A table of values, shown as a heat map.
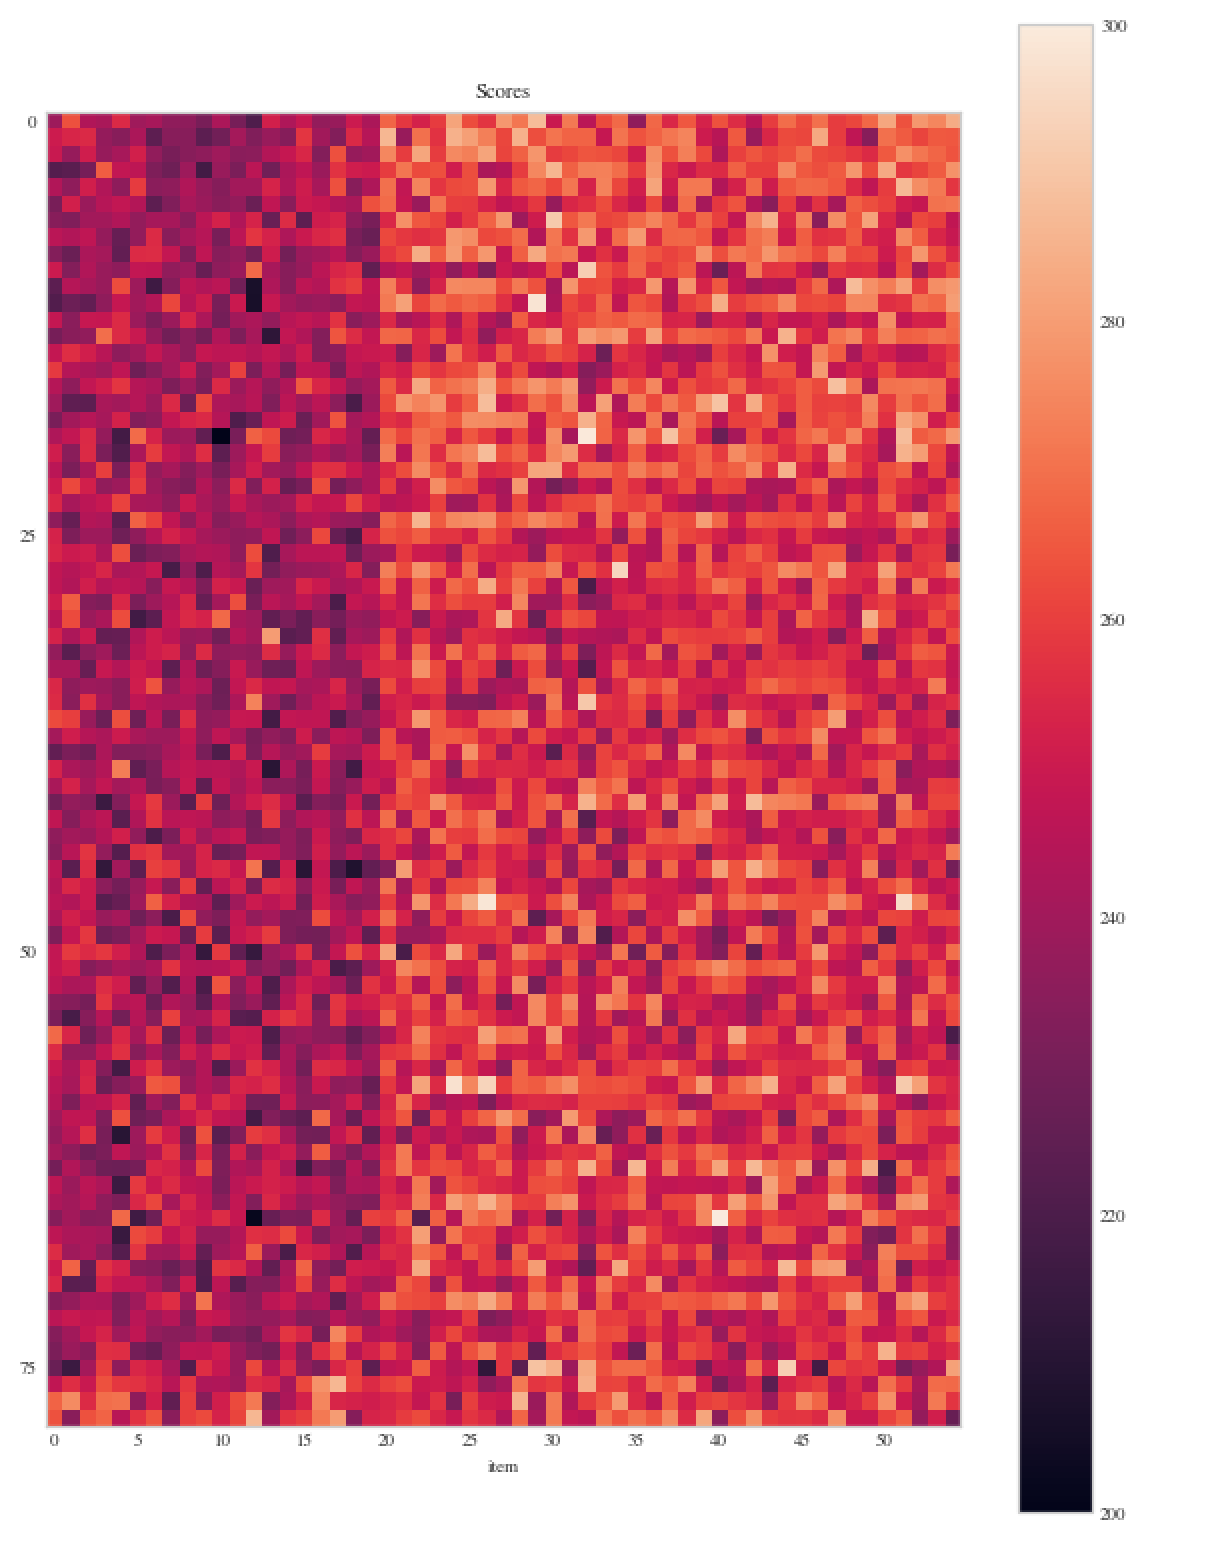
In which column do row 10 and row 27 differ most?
12
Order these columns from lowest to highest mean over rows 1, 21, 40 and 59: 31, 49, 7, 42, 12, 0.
7, 12, 0, 49, 31, 42
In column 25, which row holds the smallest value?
35
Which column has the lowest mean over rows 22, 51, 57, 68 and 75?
4
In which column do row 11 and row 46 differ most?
29
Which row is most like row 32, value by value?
42
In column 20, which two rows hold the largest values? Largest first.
1, 50
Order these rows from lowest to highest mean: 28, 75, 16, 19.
75, 28, 19, 16
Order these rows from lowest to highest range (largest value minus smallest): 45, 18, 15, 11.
15, 18, 45, 11
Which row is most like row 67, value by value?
64
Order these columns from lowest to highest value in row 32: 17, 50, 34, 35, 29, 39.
17, 50, 35, 34, 39, 29
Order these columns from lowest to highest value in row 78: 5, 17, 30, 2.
5, 2, 30, 17
